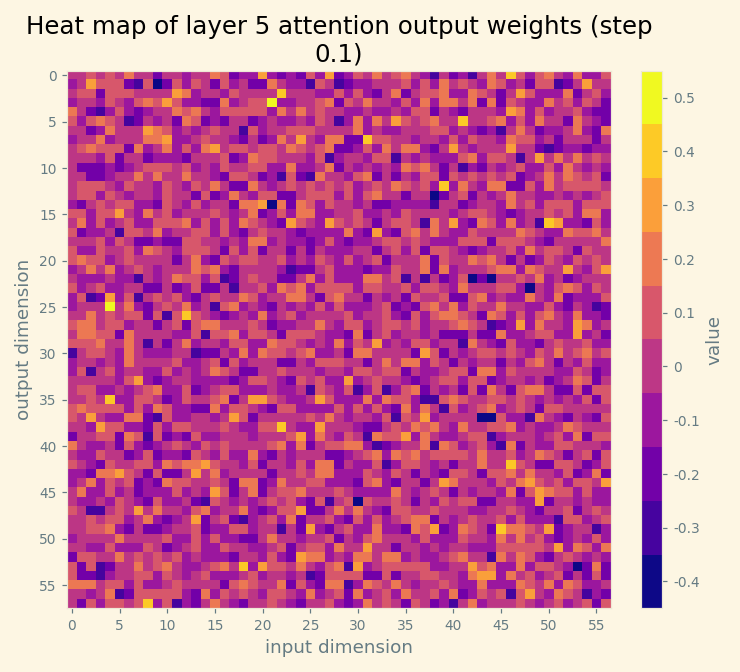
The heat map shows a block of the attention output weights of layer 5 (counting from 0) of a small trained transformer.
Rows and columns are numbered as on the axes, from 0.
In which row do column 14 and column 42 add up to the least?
22
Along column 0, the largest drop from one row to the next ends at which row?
30
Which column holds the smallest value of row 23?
48
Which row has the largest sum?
12
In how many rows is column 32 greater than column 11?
27
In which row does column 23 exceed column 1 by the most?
10
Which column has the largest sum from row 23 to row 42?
4
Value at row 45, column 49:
0.3
